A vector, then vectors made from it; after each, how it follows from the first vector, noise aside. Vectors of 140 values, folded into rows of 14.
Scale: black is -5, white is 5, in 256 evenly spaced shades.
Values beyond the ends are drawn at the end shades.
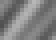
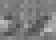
wrapped around, partly zeroed.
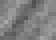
negated, shrunk.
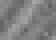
shrunk.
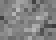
wrapped around, negated, partly zeroed.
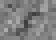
wrapped around, negated, partly zeroed.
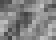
wrapped around, negated.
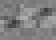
wrapped around, negated, partly zeroed.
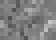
wrapped around, partly zeroed.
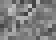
sign-scrambled.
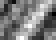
reversed, scaled up.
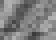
wrapped around, negated.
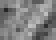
wrapped around, negated.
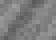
negated, shrunk.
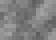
wrapped around, shrunk.
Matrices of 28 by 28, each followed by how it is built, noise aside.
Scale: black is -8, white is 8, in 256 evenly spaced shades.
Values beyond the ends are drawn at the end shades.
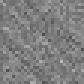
Toeplitz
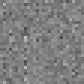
uneven columns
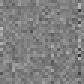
uneven columns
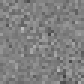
block diagonal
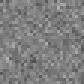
Toeplitz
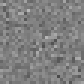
block diagonal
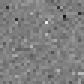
sparse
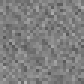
Toeplitz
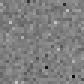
sparse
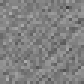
Hankel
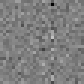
uneven columns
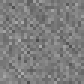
Toeplitz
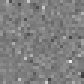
sparse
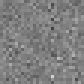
uneven columns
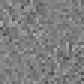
block diagonal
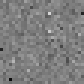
sparse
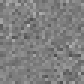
block diagonal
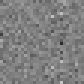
uneven columns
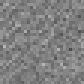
Hankel
